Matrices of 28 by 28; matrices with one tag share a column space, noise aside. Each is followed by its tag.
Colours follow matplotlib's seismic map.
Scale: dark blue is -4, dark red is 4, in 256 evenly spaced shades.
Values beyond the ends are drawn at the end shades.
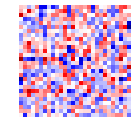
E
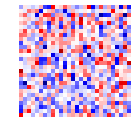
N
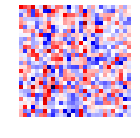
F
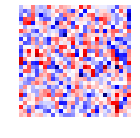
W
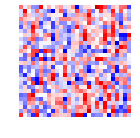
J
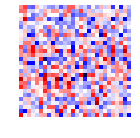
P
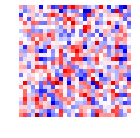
F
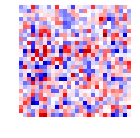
P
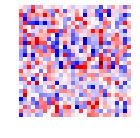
W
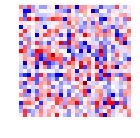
P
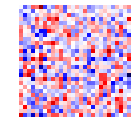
P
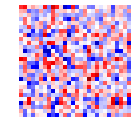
P
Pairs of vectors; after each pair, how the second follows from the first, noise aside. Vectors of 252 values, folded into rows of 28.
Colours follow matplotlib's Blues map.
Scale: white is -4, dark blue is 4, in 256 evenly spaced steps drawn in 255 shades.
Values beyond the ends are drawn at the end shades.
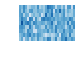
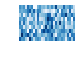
wrapped around, scaled up.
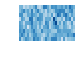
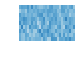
reversed, negated, shrunk.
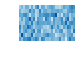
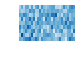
copied.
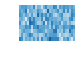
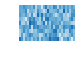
copied.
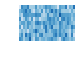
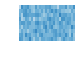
shrunk.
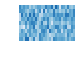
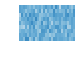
shrunk.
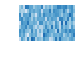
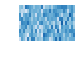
copied.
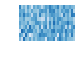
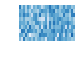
copied.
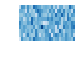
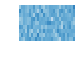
reversed, negated, shrunk.
